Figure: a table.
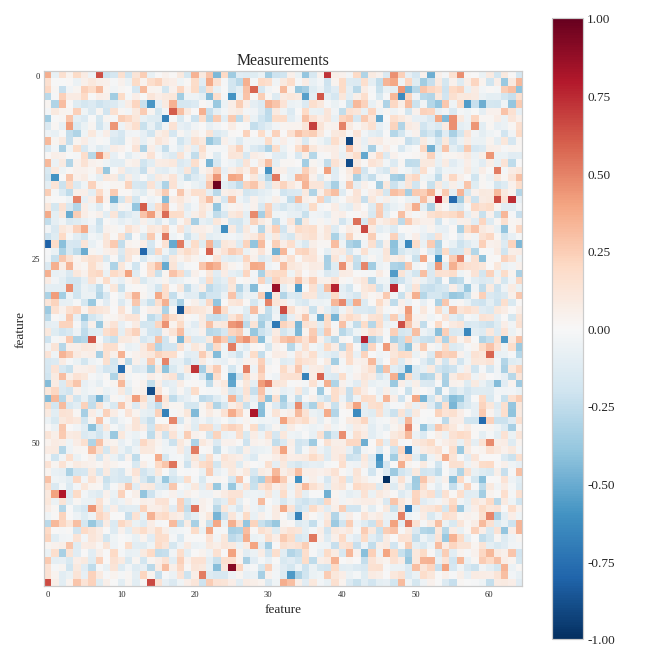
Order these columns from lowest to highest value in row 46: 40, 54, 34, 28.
40, 54, 34, 28
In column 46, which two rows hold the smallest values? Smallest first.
55, 4
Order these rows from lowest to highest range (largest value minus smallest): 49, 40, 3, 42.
49, 42, 3, 40
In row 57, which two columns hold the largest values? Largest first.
2, 1
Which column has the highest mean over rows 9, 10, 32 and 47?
32
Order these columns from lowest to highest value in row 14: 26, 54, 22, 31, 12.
12, 54, 22, 26, 31
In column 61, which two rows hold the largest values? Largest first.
17, 13
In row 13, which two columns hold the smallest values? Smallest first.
30, 8
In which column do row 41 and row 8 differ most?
35
